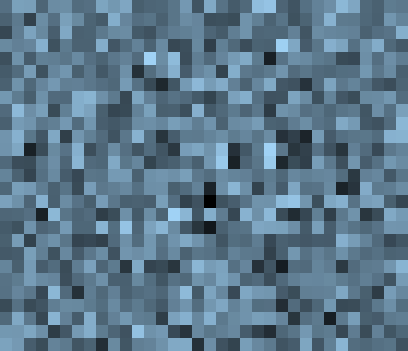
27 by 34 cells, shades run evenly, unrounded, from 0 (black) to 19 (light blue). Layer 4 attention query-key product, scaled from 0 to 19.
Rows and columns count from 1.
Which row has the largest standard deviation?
17
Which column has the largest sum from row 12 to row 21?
23
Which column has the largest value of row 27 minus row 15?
29
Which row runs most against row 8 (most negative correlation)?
1
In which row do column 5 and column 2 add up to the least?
20
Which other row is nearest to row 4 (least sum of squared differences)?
16
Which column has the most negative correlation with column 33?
4
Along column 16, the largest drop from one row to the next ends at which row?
26
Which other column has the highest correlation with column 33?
21
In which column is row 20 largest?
3
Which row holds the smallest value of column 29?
15
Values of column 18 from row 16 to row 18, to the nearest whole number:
0 16 2
